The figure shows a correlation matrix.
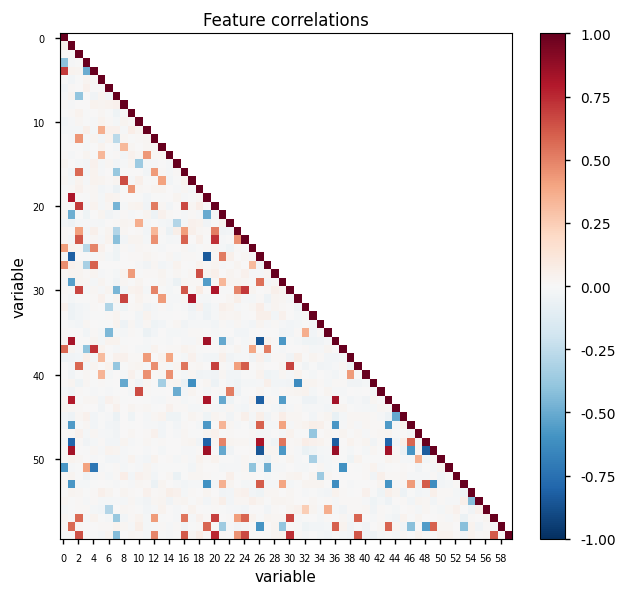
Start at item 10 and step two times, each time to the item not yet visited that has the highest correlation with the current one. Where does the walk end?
22
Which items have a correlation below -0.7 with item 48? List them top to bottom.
1, 19, 36, 43, 49
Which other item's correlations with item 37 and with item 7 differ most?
4
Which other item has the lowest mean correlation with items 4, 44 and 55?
51
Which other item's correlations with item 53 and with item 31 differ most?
17
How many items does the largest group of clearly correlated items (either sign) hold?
12
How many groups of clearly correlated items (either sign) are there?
12
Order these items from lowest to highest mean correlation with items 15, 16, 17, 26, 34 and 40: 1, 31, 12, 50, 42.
1, 42, 50, 12, 31
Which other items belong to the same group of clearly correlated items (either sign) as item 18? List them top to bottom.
9, 28
